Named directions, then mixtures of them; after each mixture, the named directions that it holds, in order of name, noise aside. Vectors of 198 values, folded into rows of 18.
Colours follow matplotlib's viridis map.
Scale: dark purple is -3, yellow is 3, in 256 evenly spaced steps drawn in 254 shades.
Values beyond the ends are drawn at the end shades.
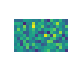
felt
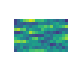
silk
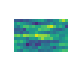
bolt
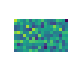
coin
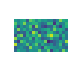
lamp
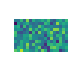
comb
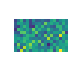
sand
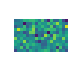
felt, silk.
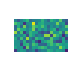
felt.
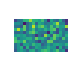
felt, silk.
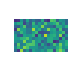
felt, sand.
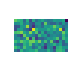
coin, sand.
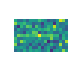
bolt, coin, lamp.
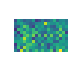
sand.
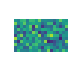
lamp.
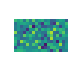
coin, comb, lamp.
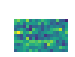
bolt, coin.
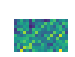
sand.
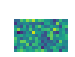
comb, lamp, silk.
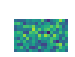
bolt, coin, felt.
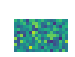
lamp.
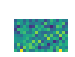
sand.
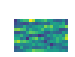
silk.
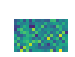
sand.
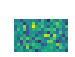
felt.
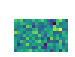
coin, comb, lamp.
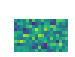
bolt, coin, comb.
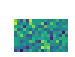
comb, sand.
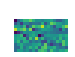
coin, silk.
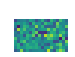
felt, lamp, sand.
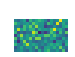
felt, lamp.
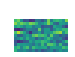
silk.
